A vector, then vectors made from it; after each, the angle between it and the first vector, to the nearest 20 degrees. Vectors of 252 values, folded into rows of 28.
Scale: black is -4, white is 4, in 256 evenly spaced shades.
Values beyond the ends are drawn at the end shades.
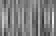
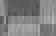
80 degrees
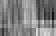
120 degrees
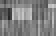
60 degrees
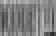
140 degrees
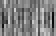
160 degrees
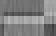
100 degrees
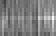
40 degrees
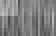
40 degrees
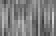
20 degrees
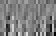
80 degrees
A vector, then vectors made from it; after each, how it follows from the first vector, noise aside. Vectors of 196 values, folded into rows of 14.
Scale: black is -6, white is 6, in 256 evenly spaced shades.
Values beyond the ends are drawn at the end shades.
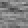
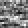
reversed, negated, scaled up.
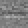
reversed, negated, partly zeroed.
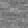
negated, shrunk.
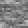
wrapped around, negated.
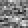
reversed, negated, scaled up.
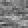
reversed, negated.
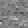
reversed, negated, partly zeroed.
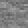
negated, shrunk.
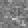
reversed, negated, partly zeroed.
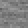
negated, shrunk.
